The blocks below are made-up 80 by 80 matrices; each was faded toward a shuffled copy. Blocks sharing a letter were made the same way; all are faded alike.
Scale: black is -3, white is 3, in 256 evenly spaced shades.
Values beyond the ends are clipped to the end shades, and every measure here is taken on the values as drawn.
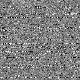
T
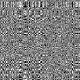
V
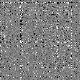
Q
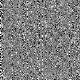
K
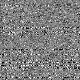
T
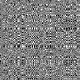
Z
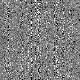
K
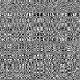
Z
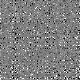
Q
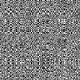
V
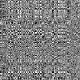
V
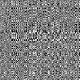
Z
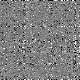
Q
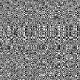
V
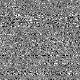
T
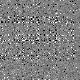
Q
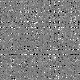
Q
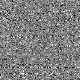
T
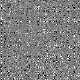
Q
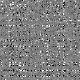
Q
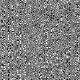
K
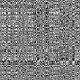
Z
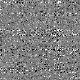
Q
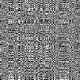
V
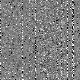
K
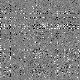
Q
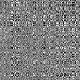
Z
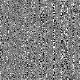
K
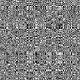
V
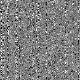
K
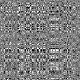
Z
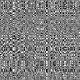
Z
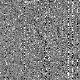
K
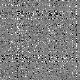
Q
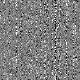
K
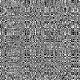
V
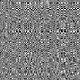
Z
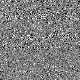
T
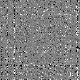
Q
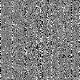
K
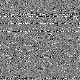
T
